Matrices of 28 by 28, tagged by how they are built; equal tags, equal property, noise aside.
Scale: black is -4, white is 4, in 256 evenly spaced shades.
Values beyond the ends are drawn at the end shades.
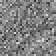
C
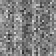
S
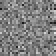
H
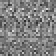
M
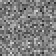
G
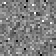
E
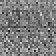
M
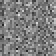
G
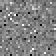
E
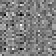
H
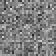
S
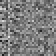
G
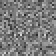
M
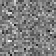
G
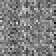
G
